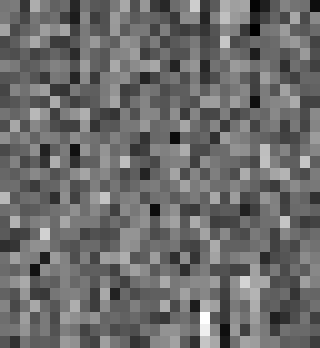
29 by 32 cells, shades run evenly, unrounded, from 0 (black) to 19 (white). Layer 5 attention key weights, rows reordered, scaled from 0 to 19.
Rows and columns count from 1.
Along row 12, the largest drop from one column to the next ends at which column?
18
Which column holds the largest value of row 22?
13
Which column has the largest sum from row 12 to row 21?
27
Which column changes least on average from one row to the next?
3
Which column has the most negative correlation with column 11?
5
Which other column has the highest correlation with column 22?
11
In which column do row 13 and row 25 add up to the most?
19
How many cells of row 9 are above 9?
12
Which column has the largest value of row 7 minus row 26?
20
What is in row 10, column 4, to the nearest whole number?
14
